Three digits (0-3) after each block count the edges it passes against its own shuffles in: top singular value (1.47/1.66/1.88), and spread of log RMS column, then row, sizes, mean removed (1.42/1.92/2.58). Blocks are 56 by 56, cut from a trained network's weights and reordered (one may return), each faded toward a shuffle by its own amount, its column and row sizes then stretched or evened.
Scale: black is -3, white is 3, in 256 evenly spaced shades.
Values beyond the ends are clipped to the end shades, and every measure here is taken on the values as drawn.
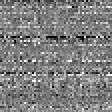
2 1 3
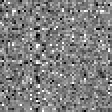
3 2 1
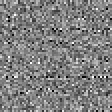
2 0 2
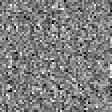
0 1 0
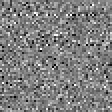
1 1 1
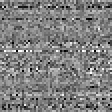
1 1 3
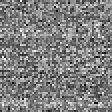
0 1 1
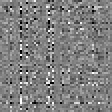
3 3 2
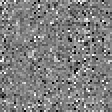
1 2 1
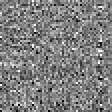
1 2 1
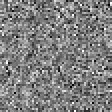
0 0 1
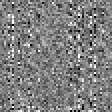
1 3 1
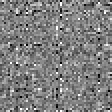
2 2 2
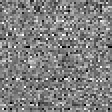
0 0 3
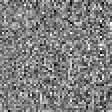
1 1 0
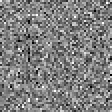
2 1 0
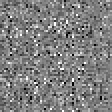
2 2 1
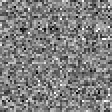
1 0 1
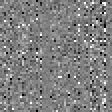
1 3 0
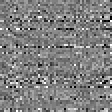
3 1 3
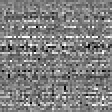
3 1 3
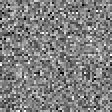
1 0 1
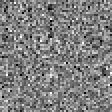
2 0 0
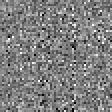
0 2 1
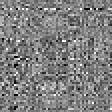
3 1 3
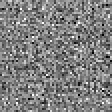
1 0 1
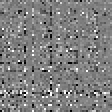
2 3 3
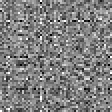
3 1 2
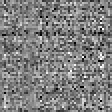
1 3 0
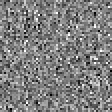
1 2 0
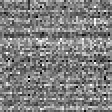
3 2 1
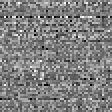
0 0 3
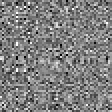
3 2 0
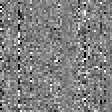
0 3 0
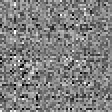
0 3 2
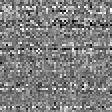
1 2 3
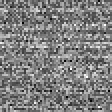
1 0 1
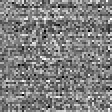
2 2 0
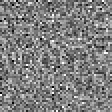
2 0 0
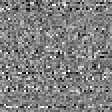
0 0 3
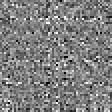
2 1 2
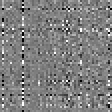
3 3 2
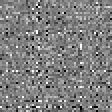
1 2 3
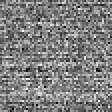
2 1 0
